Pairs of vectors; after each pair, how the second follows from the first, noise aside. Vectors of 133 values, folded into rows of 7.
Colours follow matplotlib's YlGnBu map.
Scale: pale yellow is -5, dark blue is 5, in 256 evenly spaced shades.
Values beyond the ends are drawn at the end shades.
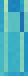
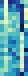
scaled up.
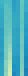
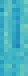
wrapped around, negated, shrunk.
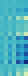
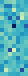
shuffled.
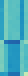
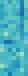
partly zeroed.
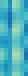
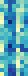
reversed, negated, scaled up.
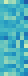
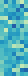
shuffled.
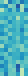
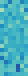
partly zeroed.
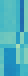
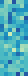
shuffled.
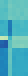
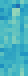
wrapped around, negated, shrunk.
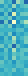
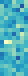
shuffled.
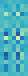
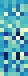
scaled up.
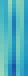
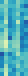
wrapped around, negated.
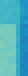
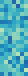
shuffled.
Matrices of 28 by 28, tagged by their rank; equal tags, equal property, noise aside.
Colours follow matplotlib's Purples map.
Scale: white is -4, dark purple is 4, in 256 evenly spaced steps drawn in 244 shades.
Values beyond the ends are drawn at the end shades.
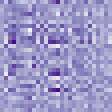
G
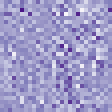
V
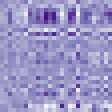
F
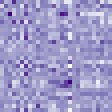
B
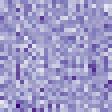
V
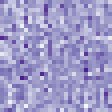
V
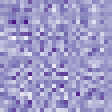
G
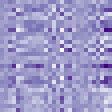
F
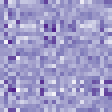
G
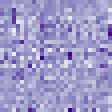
V
